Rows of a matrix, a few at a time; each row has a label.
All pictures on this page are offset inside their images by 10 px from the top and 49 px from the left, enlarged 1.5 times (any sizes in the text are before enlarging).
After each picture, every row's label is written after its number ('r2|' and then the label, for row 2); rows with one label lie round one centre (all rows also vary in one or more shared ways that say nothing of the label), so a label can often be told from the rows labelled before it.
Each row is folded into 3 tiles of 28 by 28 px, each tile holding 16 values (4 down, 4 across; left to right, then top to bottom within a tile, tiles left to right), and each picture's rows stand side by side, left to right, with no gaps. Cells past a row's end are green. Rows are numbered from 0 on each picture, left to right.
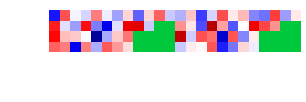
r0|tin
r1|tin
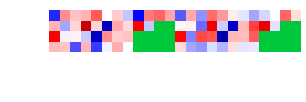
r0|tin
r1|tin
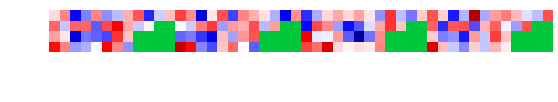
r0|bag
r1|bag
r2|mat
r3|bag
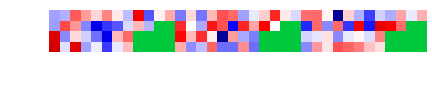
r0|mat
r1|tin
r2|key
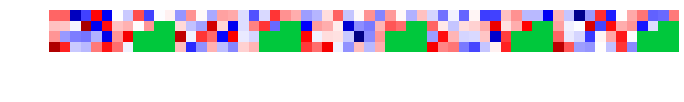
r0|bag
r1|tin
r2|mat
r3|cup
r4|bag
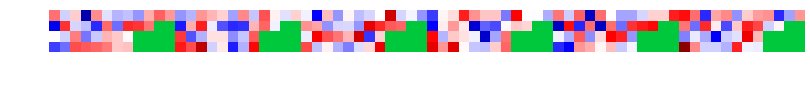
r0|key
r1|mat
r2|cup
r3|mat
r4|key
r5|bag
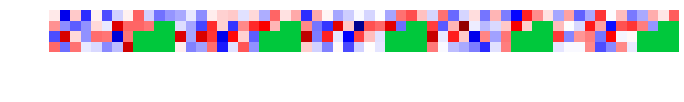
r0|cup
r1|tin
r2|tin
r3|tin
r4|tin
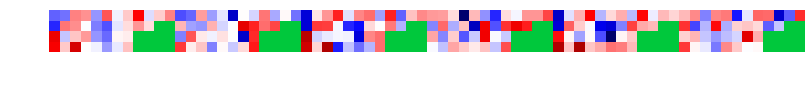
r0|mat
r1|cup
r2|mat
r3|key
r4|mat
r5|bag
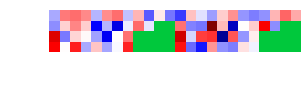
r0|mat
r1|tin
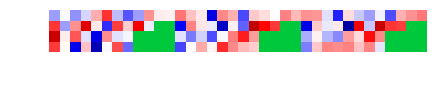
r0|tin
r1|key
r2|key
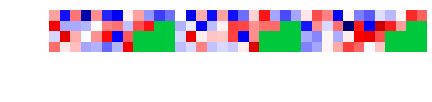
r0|cup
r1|cup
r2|key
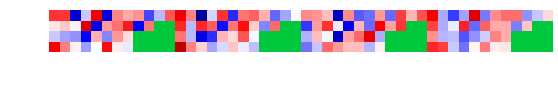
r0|bag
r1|bag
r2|key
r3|bag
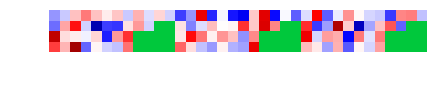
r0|mat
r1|cup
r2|tin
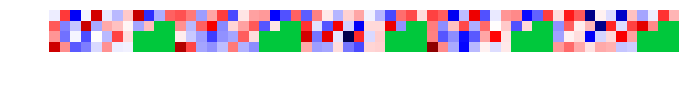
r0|bag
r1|bag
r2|tin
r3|bag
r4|key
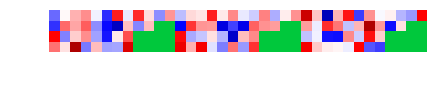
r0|mat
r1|mat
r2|bag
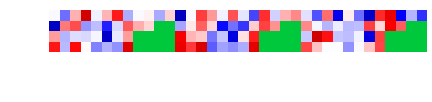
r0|mat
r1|mat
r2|cup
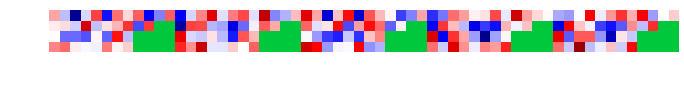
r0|bag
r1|mat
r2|bag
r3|mat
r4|mat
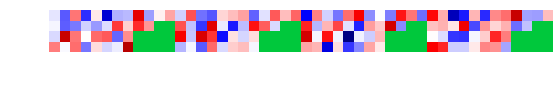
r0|cup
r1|tin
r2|tin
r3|bag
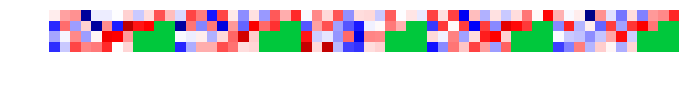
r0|key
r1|key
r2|mat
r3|key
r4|key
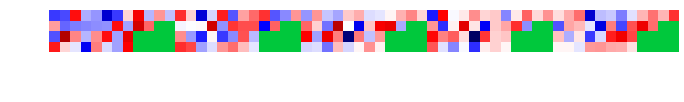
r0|cup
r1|bag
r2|tin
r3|tin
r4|key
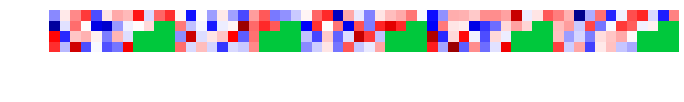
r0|mat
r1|cup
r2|key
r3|mat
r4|bag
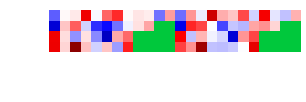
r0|mat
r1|mat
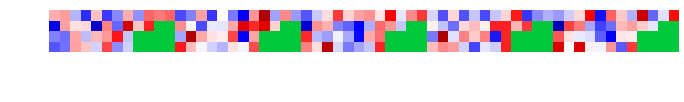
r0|key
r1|cup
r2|mat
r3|cup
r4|mat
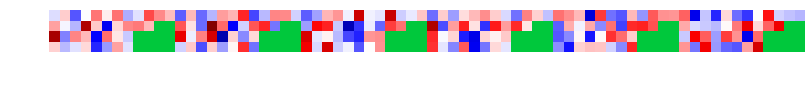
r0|tin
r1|tin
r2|mat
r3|tin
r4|key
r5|cup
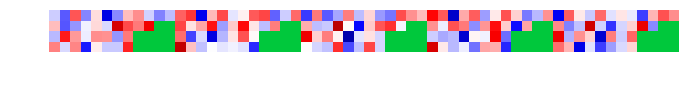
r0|cup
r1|bag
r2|tin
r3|bag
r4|tin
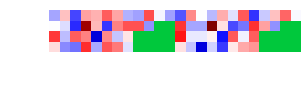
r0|tin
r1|tin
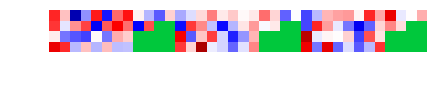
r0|bag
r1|mat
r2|mat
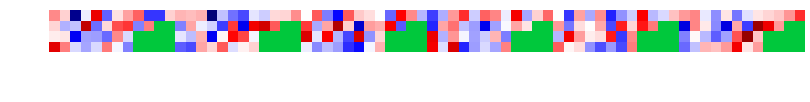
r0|bag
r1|key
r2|tin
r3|mat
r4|cup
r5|key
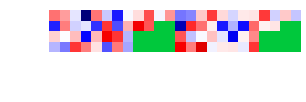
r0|key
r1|mat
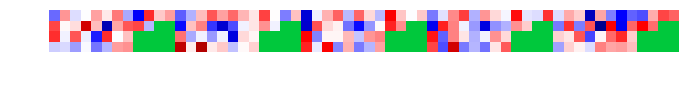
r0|tin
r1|mat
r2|mat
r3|mat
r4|key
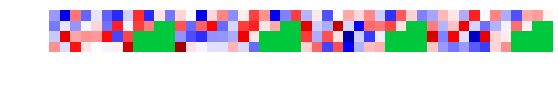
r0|cup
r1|bag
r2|tin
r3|tin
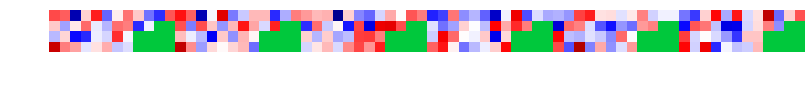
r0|bag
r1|bag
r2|key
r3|cup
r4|mat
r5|mat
